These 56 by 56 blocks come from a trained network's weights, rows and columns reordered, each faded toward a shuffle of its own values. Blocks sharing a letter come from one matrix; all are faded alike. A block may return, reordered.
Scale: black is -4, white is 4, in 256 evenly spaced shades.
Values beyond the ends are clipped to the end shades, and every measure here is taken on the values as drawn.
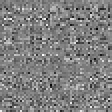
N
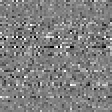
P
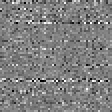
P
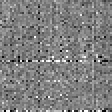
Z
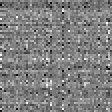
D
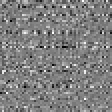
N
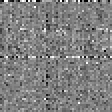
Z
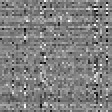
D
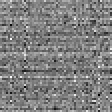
D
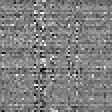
D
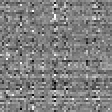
D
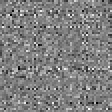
P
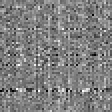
Z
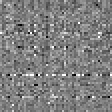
Z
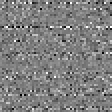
P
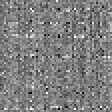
Z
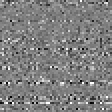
P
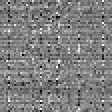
D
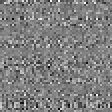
N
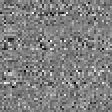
P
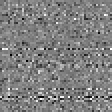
P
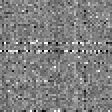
Z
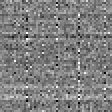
D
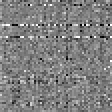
Z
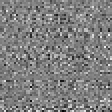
N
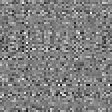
N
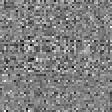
N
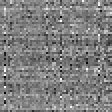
D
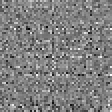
P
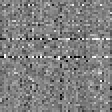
Z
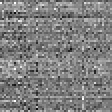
D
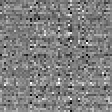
D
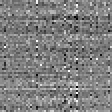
D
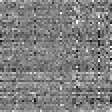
D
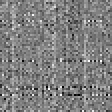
Z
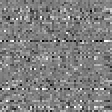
P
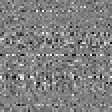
P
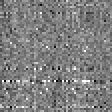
Z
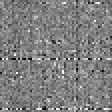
Z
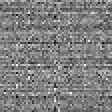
D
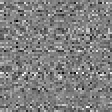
N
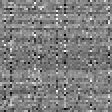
D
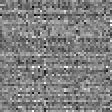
D
